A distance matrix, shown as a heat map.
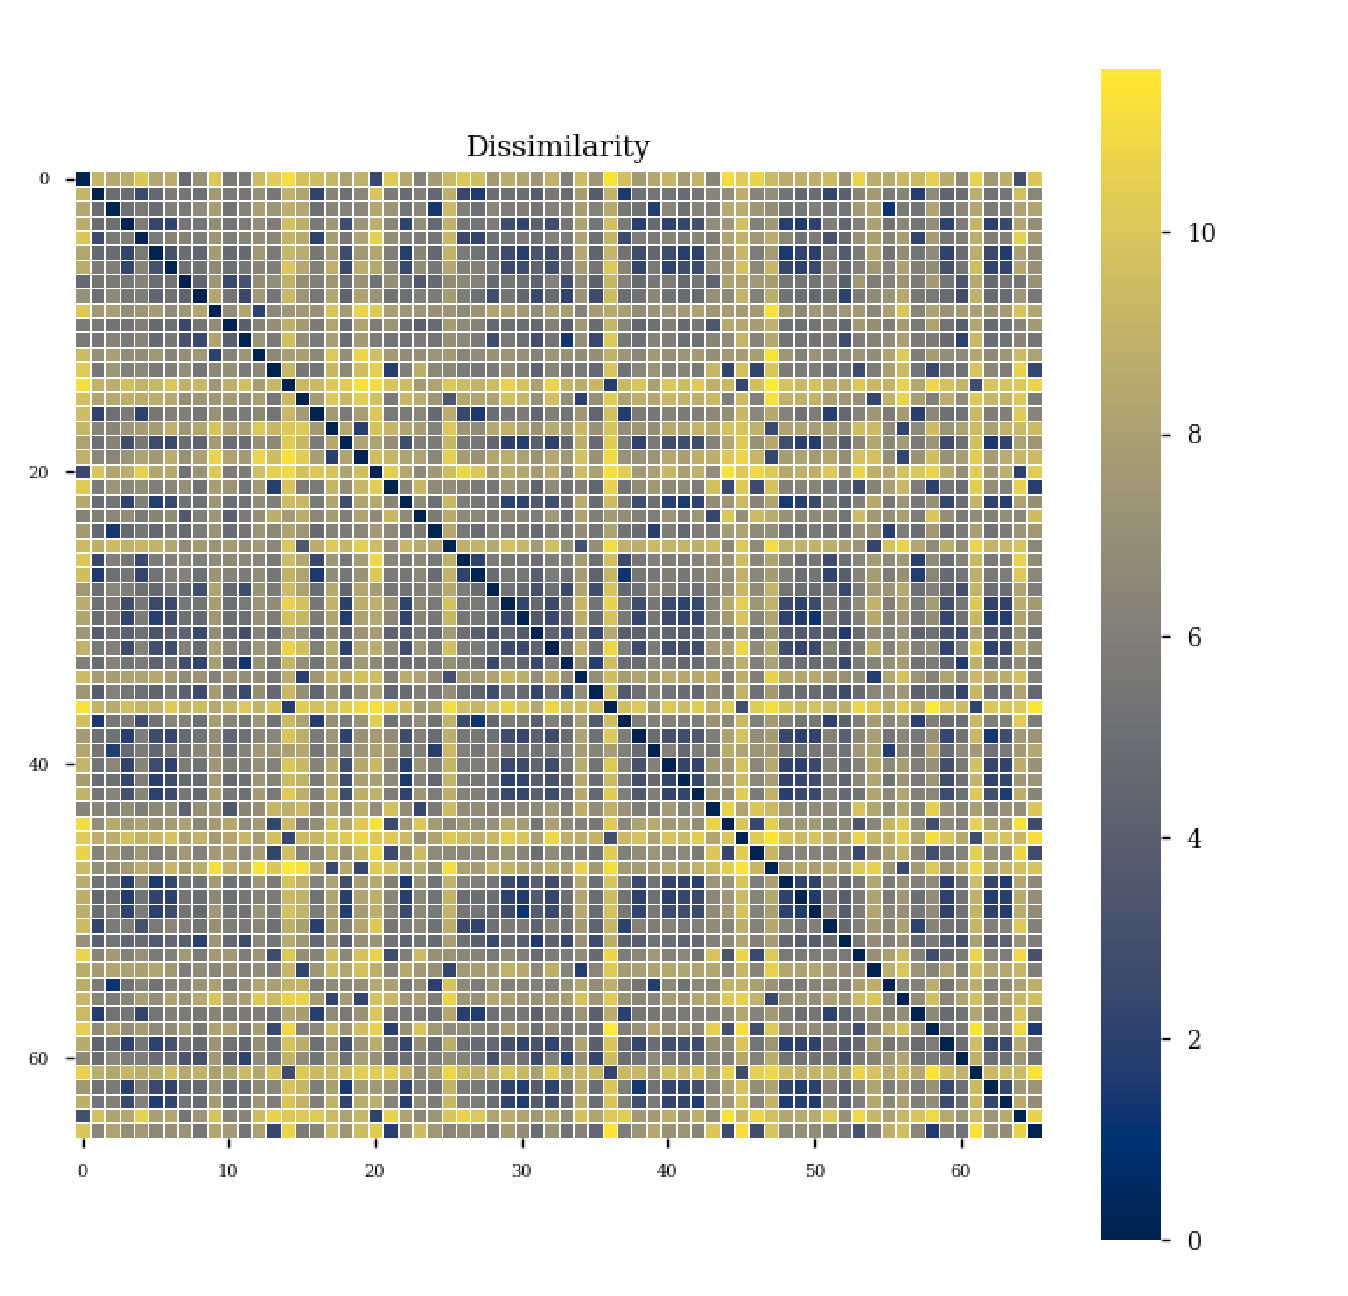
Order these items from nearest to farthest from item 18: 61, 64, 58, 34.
58, 64, 34, 61
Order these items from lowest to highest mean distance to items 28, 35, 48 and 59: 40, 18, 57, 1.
18, 40, 1, 57
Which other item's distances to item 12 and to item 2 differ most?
55
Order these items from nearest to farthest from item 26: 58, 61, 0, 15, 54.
58, 54, 15, 61, 0
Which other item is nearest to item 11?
33
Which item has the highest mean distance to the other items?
36
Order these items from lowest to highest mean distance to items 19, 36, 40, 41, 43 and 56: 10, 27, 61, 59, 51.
59, 10, 27, 51, 61
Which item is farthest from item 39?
25
